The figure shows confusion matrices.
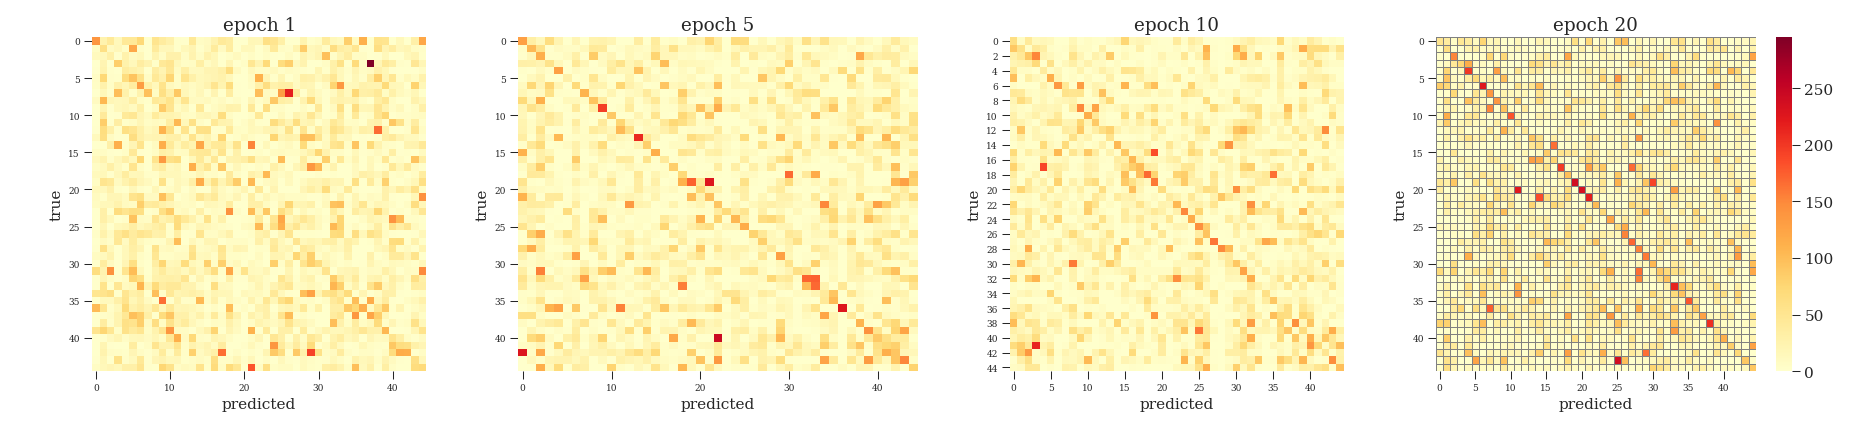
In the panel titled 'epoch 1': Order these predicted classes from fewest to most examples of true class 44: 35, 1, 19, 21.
1, 19, 35, 21
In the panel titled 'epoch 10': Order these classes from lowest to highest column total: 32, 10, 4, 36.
4, 10, 36, 32
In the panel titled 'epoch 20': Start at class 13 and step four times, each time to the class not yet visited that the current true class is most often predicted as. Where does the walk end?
4
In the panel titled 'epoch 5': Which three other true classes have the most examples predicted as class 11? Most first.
36, 12, 6
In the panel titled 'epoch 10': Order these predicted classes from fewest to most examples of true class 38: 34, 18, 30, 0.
18, 34, 30, 0
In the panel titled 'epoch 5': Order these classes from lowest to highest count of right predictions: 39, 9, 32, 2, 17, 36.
17, 2, 39, 32, 9, 36
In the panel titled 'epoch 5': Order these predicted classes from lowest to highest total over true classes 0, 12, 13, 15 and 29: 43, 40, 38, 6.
40, 43, 6, 38
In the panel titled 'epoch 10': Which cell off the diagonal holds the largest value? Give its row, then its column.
41, 3
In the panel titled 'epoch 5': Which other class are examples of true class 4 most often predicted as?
13
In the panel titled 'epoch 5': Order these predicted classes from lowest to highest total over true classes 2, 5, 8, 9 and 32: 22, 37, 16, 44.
16, 44, 37, 22
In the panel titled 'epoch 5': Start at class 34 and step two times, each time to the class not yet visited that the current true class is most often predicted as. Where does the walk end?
41
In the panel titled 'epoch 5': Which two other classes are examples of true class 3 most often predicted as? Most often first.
16, 30
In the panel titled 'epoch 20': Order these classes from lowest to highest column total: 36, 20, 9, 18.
20, 36, 9, 18
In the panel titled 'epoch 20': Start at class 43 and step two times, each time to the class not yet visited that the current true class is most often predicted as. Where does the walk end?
26
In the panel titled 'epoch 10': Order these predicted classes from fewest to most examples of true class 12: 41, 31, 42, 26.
41, 26, 31, 42
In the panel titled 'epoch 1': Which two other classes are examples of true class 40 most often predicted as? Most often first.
11, 13
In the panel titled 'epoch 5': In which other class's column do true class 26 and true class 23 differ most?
2
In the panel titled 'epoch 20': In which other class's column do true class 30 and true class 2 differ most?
18
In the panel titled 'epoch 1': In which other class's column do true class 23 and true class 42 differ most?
29
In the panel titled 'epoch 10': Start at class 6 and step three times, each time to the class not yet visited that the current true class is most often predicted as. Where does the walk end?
19
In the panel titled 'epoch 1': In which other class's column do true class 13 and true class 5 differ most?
22
